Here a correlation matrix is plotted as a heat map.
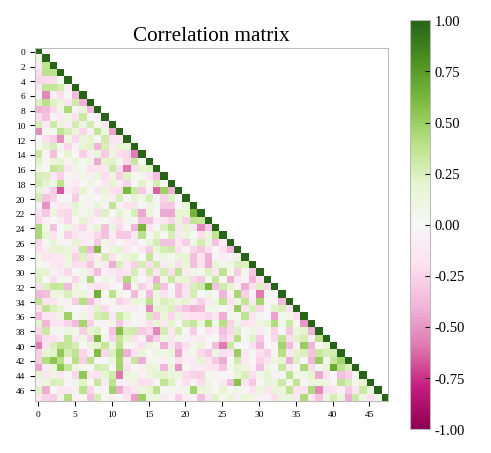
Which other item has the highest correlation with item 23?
32
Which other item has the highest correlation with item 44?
6
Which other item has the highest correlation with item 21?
22
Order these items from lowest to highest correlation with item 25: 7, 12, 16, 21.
12, 7, 21, 16
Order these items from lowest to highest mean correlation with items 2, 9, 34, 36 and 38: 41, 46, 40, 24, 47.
24, 46, 47, 41, 40
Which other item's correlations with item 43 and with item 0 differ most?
40
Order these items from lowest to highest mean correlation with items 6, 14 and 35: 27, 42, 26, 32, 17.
42, 26, 32, 17, 27
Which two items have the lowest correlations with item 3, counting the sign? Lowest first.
19, 12
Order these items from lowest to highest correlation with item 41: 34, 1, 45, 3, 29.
34, 29, 1, 45, 3
